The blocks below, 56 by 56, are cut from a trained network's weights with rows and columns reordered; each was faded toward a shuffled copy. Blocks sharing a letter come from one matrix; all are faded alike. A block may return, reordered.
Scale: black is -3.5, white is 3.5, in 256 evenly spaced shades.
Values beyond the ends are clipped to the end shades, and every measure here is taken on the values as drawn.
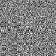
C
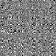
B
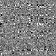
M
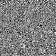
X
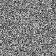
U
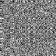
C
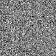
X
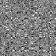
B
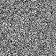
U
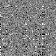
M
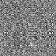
C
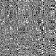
B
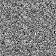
X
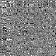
M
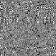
B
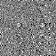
B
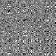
B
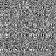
C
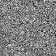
X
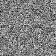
U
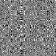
B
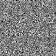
X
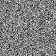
U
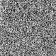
X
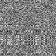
C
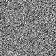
U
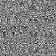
C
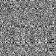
C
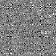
M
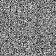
X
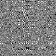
M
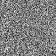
U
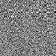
C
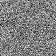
U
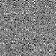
B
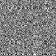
C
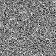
U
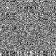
C
